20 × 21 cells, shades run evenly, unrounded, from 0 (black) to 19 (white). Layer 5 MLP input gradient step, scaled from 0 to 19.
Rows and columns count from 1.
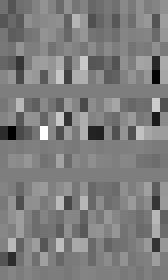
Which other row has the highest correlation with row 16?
8
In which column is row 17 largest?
20
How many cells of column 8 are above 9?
14
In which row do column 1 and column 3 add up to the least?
10
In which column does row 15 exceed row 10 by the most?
2
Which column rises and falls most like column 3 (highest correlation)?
15
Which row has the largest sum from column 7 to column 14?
6
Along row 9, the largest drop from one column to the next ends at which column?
9
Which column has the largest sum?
11
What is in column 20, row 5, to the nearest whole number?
3
